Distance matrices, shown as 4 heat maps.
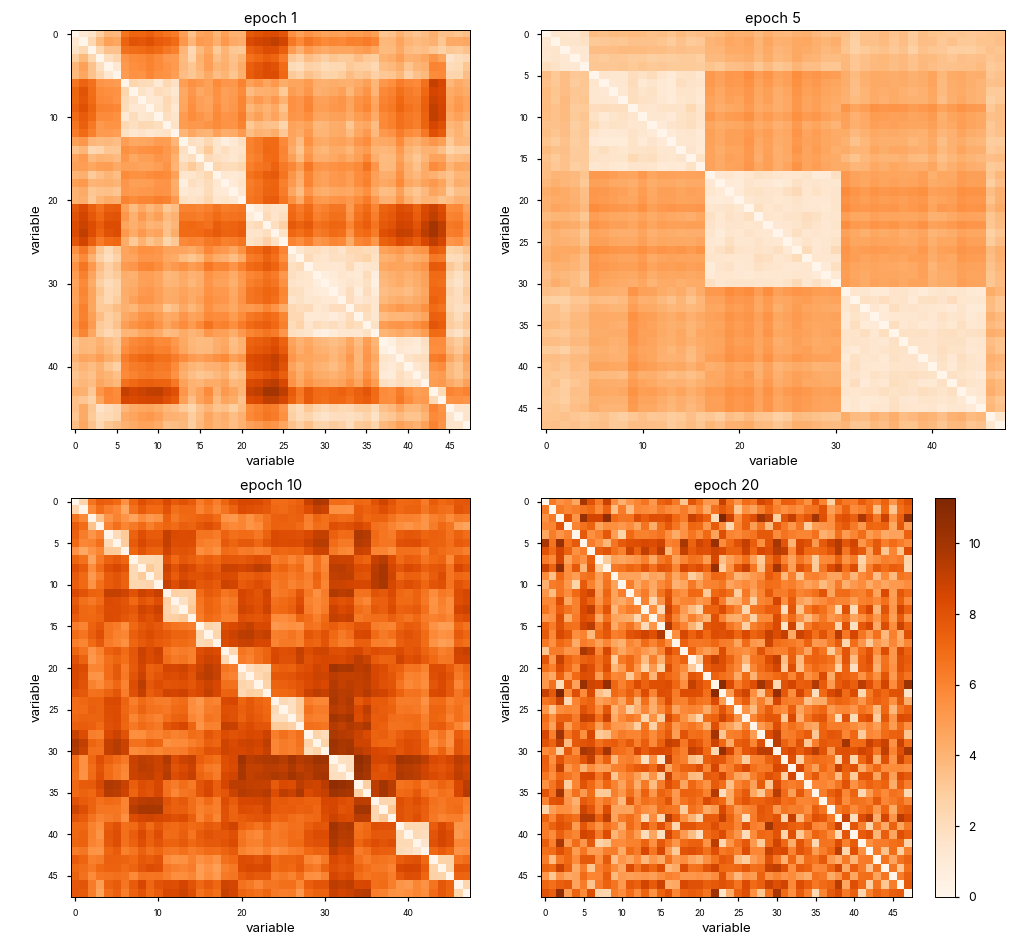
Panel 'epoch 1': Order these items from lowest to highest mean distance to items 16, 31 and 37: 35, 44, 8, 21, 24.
35, 8, 44, 21, 24
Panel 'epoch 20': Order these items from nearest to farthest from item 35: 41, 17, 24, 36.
41, 24, 17, 36
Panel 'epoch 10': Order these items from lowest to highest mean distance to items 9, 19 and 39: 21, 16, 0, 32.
21, 0, 16, 32
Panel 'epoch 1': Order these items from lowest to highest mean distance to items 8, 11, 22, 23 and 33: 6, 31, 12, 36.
12, 6, 36, 31
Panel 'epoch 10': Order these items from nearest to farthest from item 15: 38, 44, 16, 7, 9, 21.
16, 44, 38, 7, 9, 21
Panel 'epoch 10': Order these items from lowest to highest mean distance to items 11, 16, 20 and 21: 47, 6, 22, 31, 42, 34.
22, 42, 6, 47, 34, 31
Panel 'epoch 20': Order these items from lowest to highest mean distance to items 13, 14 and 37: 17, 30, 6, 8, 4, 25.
25, 4, 17, 30, 8, 6
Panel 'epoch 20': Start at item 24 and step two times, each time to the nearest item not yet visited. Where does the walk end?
34
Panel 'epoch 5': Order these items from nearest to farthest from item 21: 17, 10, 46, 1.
17, 46, 1, 10
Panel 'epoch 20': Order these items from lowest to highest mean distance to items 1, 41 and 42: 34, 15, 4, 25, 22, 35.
35, 25, 4, 34, 15, 22
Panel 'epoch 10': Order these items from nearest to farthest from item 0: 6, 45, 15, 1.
1, 6, 15, 45
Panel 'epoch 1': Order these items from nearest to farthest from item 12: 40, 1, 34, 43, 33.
33, 34, 40, 1, 43
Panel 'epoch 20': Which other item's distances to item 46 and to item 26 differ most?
38
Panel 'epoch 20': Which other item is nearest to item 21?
11
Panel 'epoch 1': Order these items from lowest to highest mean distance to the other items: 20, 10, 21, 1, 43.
20, 10, 1, 21, 43
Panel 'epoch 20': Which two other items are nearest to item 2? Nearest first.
22, 30
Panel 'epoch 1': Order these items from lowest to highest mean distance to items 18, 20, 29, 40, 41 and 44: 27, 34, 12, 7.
27, 34, 12, 7
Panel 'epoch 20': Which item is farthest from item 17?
29
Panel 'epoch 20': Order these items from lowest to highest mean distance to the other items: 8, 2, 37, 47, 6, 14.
14, 37, 47, 8, 6, 2
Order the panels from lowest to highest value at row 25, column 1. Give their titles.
epoch 20, epoch 5, epoch 10, epoch 1
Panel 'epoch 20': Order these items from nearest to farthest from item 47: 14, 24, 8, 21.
8, 24, 14, 21
